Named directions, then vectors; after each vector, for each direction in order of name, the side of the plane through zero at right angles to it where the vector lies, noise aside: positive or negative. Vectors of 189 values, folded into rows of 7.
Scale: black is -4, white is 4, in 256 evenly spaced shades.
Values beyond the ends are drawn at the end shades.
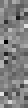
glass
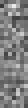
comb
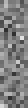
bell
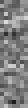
positive, negative, negative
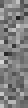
positive, positive, positive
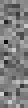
negative, negative, positive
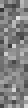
negative, negative, negative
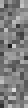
negative, negative, negative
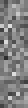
negative, positive, negative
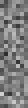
negative, positive, positive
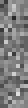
negative, positive, negative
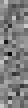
positive, negative, positive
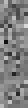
positive, negative, positive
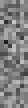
negative, negative, positive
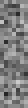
negative, negative, positive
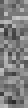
positive, negative, negative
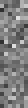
negative, negative, negative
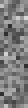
positive, negative, negative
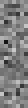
negative, negative, positive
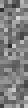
negative, negative, negative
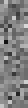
positive, negative, positive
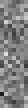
positive, negative, negative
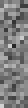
positive, positive, positive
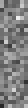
negative, negative, negative
